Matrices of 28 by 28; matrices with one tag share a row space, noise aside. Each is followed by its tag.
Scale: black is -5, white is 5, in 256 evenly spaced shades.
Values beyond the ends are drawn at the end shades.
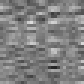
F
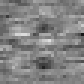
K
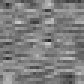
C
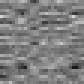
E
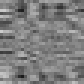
E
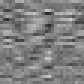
C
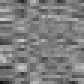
E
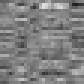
E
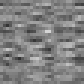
C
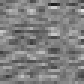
F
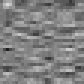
C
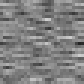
C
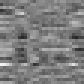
E
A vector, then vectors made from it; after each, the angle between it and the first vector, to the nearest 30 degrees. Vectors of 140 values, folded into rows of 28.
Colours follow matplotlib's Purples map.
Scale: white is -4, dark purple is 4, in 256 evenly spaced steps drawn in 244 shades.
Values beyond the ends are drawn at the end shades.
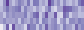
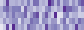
30 degrees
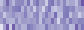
30 degrees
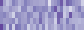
150 degrees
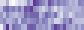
60 degrees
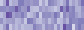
60 degrees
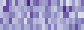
60 degrees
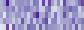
30 degrees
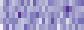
60 degrees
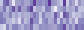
60 degrees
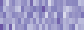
150 degrees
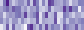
30 degrees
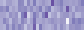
60 degrees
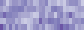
120 degrees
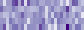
90 degrees
